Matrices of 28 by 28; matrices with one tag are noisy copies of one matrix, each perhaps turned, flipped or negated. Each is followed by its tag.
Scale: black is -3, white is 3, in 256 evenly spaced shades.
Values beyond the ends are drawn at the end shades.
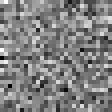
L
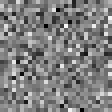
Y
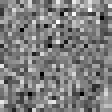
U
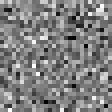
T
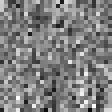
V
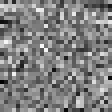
U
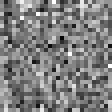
U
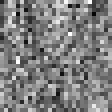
V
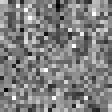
V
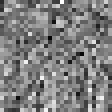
V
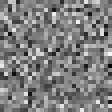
Y
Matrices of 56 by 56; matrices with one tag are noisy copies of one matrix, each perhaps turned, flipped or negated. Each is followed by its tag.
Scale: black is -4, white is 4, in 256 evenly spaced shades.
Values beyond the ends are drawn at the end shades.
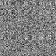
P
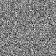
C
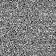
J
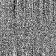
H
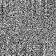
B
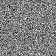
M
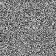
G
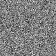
M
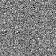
C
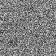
J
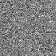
C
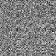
P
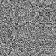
C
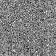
J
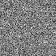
J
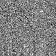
J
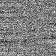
H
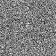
M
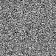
M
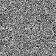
G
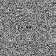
G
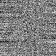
H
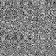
P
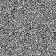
M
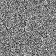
M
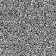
J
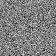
M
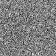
M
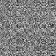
P
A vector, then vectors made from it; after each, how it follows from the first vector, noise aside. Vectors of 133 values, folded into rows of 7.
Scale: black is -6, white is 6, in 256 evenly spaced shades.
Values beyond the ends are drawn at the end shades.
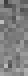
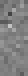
wrapped around, negated, partly zeroed.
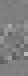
reversed, partly zeroed.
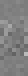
reversed, partly zeroed.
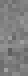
wrapped around, shrunk.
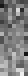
reversed, negated, scaled up.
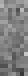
reversed.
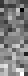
reversed, negated, scaled up.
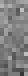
reversed.
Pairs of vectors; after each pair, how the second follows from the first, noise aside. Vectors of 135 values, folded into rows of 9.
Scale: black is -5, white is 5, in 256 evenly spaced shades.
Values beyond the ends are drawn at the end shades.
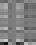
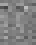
wrapped around, shrunk.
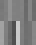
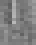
wrapped around, shrunk.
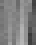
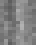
wrapped around, negated, shrunk.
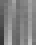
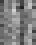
wrapped around.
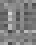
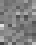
wrapped around, partly zeroed.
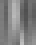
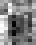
wrapped around, scaled up.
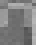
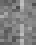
wrapped around, partly zeroed.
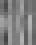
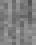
wrapped around, shrunk.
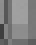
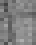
wrapped around, shrunk.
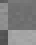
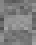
wrapped around, shrunk.
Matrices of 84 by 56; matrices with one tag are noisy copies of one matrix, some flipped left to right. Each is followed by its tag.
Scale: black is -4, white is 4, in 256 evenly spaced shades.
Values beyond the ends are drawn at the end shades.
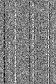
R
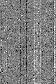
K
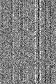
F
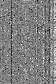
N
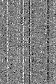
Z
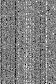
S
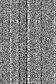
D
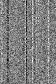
Z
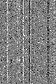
Z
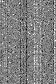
K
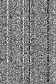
Z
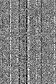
D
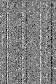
R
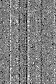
D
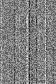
D
